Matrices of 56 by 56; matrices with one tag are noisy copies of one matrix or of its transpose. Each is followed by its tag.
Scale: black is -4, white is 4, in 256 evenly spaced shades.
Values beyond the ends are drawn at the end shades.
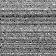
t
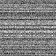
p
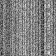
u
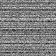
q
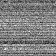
u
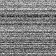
t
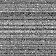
p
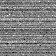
q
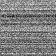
t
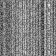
u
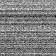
t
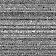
p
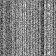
u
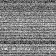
u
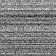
t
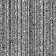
q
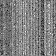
u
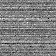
q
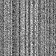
p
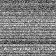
u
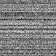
p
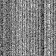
u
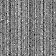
q
